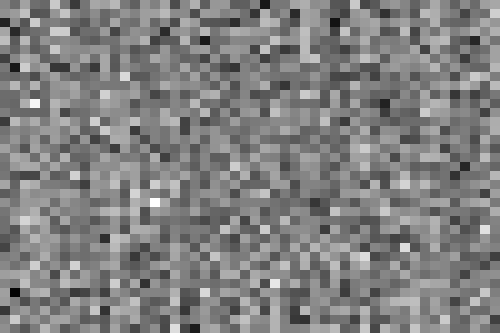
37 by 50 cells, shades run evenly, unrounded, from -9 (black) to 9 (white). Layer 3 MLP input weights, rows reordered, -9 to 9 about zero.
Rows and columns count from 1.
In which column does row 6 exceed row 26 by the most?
6
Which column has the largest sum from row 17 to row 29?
12
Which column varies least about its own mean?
9
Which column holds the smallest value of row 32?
15
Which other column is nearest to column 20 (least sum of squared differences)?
47
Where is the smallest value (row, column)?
33, 2
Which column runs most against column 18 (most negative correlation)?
19
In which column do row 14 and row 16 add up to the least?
35
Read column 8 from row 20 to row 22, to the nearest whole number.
6 -2 2
